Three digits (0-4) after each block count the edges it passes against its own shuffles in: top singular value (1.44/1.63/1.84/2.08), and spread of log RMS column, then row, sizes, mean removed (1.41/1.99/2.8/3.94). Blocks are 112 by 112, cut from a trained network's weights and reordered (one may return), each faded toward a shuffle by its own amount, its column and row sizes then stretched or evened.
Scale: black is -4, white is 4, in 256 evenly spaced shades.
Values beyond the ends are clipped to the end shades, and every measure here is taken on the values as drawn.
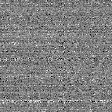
3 1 2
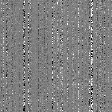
3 4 0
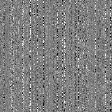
3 4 0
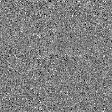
1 1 1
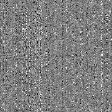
1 3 0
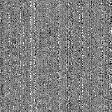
3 3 1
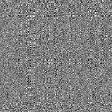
4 3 2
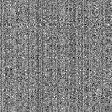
4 0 2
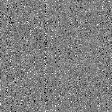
0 3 0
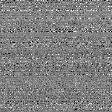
2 1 3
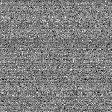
3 0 1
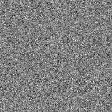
2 0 1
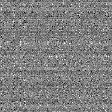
3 2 0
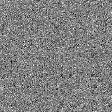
1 1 1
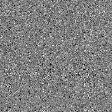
0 2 2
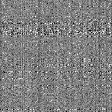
3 0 3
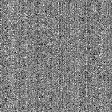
3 1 0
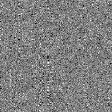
1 2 0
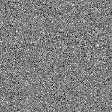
1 1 0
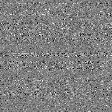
1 0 3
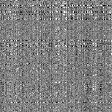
4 1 3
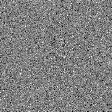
0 1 0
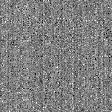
2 0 1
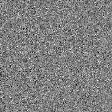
2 1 1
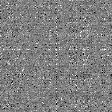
1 2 1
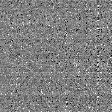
1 2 0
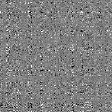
3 3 3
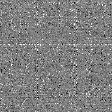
1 2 1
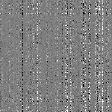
4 4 2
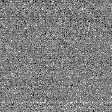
1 1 1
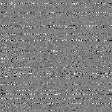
2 2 4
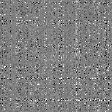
1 3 3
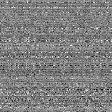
4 0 3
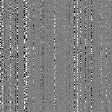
4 4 1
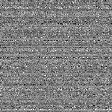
4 0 2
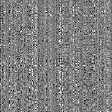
4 3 2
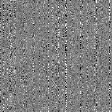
2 4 0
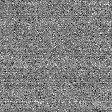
2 1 0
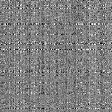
4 1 3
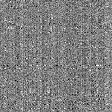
3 0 2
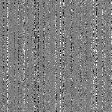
3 4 0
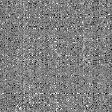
2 1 3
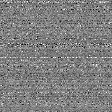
3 0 3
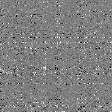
0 2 3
